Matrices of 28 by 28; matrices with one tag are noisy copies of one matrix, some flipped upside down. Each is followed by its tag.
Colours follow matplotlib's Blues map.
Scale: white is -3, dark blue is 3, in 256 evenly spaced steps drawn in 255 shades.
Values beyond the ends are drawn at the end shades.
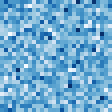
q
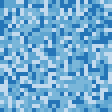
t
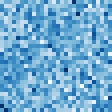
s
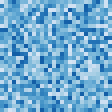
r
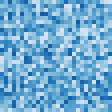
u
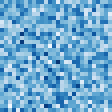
q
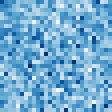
s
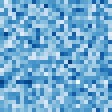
t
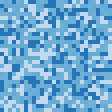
t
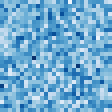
s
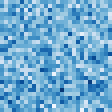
u
